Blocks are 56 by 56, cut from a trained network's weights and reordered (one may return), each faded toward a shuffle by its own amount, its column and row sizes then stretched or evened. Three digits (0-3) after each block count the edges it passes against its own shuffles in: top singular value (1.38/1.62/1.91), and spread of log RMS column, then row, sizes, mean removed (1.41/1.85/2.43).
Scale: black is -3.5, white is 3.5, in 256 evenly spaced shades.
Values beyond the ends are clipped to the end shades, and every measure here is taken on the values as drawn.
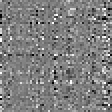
2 3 2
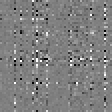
2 3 2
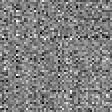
3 2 2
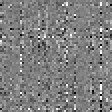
2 3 2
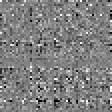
0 3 3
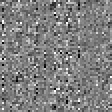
1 3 1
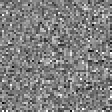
1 1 1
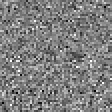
1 0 1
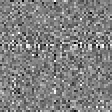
3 1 2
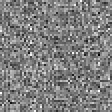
3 0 0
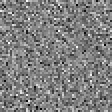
0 1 0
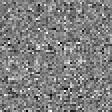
2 1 2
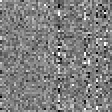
2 3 0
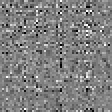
1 3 3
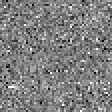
0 0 2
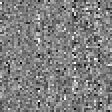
0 3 0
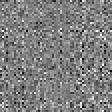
3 3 2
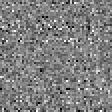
0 0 2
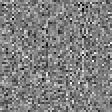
2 2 0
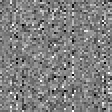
1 3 0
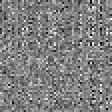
3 3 1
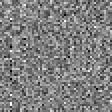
3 1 0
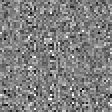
1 2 1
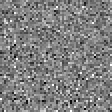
0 0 0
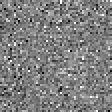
0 1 1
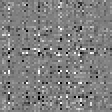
1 3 3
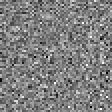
2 1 0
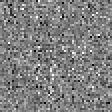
0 1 1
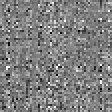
1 3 2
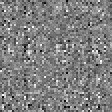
1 2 1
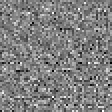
2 0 2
